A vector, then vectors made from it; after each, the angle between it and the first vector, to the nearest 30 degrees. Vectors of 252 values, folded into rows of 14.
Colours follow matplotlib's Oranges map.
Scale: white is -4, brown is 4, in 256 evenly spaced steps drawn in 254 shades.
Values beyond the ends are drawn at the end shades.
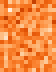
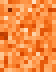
150 degrees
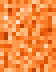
150 degrees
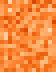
30 degrees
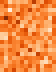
30 degrees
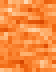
60 degrees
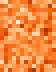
120 degrees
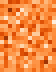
150 degrees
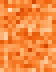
30 degrees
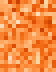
120 degrees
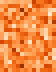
60 degrees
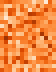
120 degrees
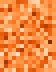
120 degrees
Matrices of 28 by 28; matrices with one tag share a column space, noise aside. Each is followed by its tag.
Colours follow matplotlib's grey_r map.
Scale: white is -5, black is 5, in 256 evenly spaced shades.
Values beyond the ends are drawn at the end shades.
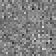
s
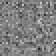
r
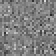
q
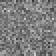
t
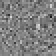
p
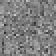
q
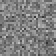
p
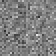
s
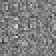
p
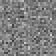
s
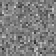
r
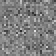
q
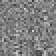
t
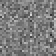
p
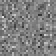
p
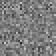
r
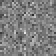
r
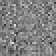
r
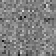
t
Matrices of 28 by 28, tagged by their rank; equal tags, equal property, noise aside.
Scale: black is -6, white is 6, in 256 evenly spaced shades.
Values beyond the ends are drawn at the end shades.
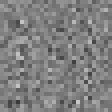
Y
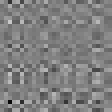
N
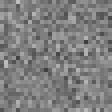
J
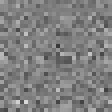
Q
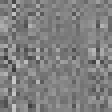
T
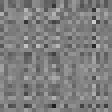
N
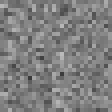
J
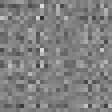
Q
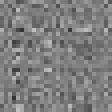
Q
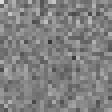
J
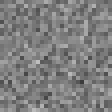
J
